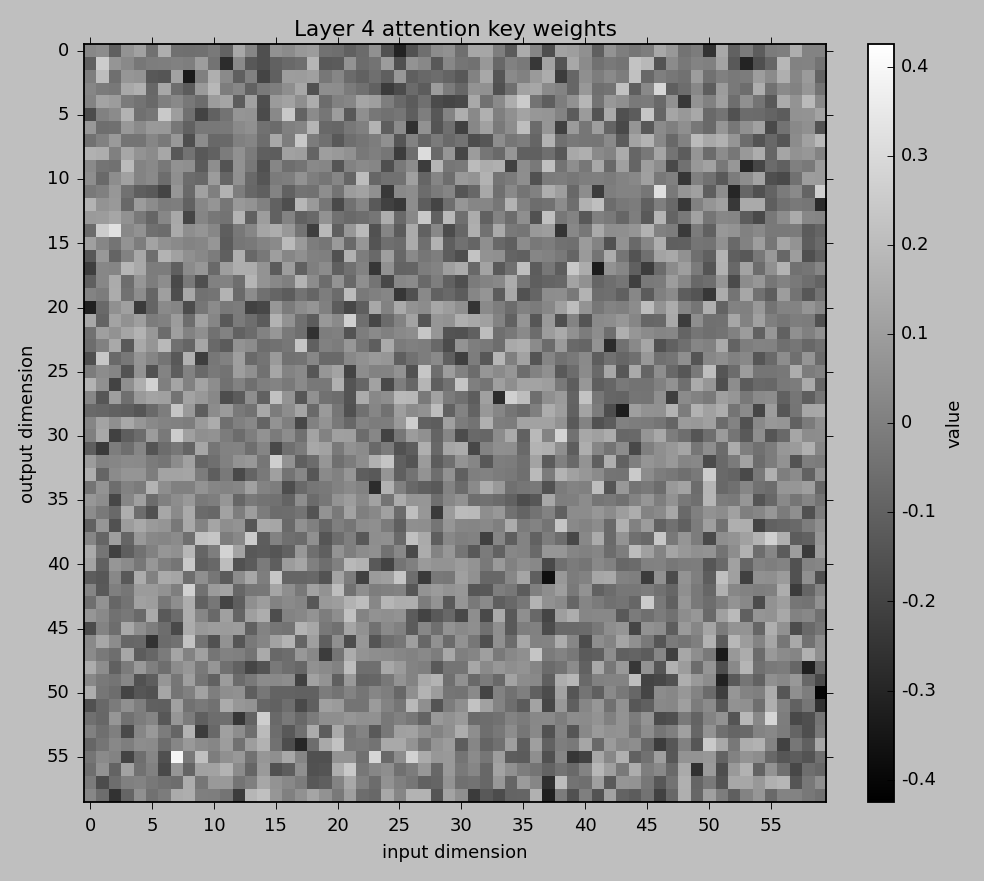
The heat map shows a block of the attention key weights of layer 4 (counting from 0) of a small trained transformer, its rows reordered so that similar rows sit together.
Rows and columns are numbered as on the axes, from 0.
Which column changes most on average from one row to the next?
54
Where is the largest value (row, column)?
55, 7
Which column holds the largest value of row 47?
36
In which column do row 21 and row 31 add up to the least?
1
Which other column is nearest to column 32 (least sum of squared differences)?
3
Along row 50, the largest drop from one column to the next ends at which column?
59
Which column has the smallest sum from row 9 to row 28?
48
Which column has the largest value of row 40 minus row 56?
8
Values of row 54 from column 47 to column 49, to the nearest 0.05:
-0.15 0 -0.15
